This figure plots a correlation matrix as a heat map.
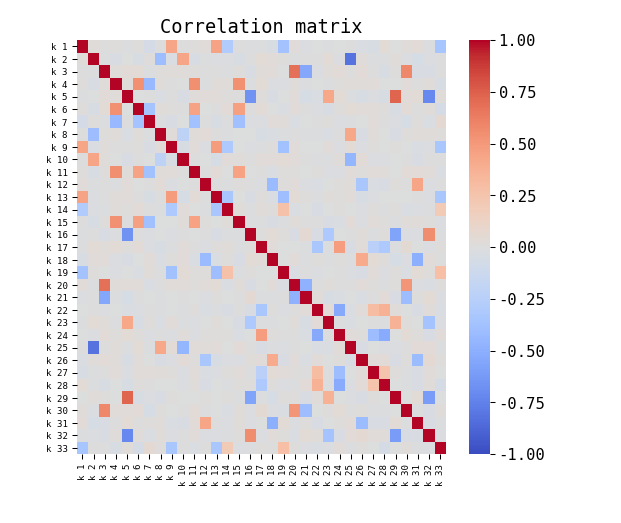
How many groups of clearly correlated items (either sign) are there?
7
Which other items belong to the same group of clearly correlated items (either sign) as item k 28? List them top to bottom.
k 17, k 22, k 24, k 27
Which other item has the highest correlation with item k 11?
k 4
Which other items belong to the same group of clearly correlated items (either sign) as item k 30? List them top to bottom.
k 3, k 20, k 21
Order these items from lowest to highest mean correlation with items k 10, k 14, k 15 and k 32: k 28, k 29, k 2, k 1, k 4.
k 29, k 1, k 28, k 2, k 4
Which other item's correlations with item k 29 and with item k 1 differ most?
k 5
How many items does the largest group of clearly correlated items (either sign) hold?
6
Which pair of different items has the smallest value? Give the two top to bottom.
k 2, k 25
